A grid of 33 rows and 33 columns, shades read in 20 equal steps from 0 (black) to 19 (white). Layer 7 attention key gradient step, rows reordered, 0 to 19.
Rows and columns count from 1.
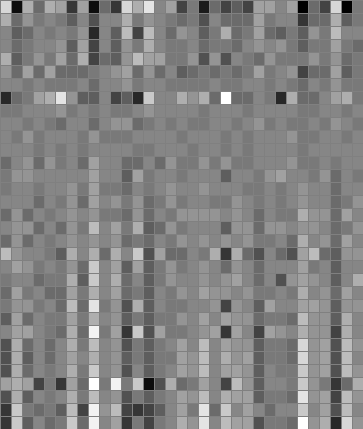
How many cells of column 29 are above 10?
15
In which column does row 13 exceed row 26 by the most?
21
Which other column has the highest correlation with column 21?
17
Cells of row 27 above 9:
20
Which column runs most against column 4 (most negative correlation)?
16
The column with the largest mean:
9
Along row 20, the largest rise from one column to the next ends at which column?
22
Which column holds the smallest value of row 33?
31
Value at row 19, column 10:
10
